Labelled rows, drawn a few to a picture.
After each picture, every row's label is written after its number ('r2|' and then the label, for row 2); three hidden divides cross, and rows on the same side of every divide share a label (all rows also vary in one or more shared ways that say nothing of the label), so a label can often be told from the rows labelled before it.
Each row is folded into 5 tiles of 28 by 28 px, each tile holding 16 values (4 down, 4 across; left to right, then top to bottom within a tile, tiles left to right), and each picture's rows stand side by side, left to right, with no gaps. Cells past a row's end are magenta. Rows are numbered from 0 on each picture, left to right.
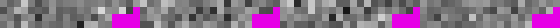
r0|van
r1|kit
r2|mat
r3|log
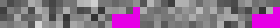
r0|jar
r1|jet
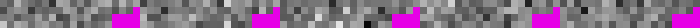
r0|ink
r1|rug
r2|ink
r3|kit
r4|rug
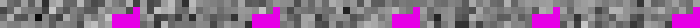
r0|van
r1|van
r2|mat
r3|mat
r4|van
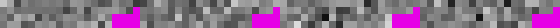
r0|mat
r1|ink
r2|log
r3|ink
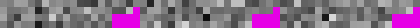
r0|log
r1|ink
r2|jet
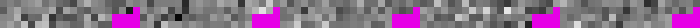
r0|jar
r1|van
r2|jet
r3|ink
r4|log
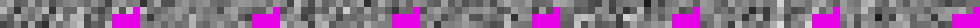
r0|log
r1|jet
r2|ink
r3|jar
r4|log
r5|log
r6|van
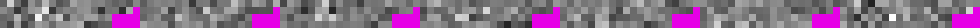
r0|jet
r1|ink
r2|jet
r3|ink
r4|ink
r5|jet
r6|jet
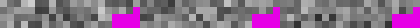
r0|van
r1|rug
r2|van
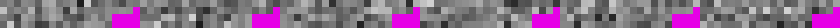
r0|mat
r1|log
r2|kit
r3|log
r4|van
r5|ink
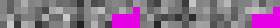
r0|van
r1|van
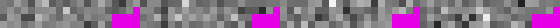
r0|ink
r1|jet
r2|mat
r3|van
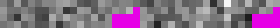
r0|log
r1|jar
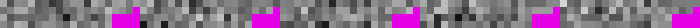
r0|kit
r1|log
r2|kit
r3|van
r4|kit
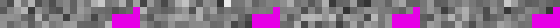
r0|ink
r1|rug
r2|log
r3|rug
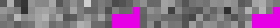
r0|rug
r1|van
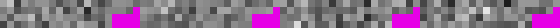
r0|mat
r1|kit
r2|kit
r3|ink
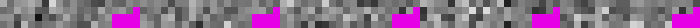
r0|van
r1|mat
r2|log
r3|ink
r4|jet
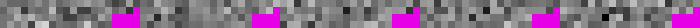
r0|rug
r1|kit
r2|mat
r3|mat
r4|log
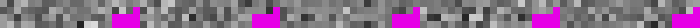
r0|van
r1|van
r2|ink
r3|log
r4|jet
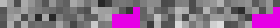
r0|van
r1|jet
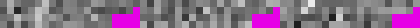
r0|jet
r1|ink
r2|van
